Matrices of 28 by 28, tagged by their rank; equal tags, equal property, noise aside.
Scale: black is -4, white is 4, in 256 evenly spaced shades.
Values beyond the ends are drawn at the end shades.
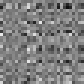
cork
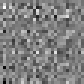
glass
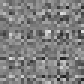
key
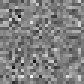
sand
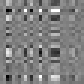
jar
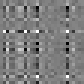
jar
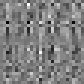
key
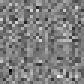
sand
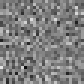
sand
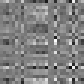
cork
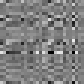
cork
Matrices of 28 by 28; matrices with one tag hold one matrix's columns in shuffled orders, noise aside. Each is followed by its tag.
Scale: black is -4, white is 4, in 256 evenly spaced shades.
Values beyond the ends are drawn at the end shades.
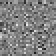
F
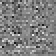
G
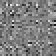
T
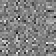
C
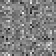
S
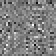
F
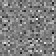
C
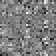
S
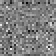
F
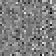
S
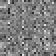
S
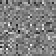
F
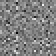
C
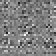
G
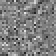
S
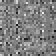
S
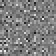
C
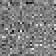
F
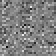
G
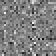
S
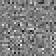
F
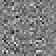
C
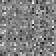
S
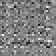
G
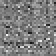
G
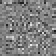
F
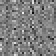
S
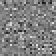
F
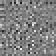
F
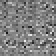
G
